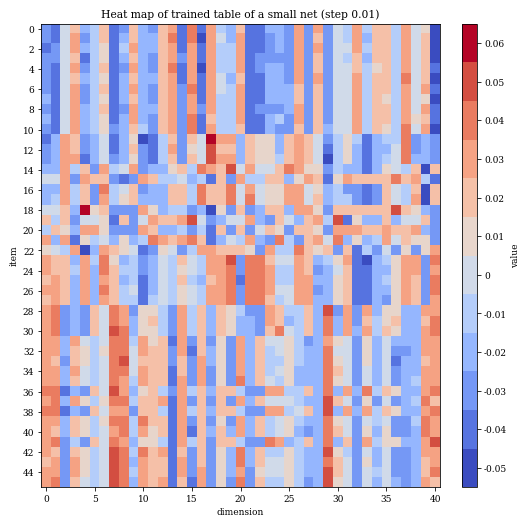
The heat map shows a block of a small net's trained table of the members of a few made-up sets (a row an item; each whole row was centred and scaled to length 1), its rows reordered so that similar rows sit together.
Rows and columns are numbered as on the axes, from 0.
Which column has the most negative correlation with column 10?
17
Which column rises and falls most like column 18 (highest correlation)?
23
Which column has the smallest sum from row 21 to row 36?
32
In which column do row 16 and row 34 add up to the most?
16
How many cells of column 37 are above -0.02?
28
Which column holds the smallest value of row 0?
40
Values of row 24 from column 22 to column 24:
0.04 0.03 -0.01
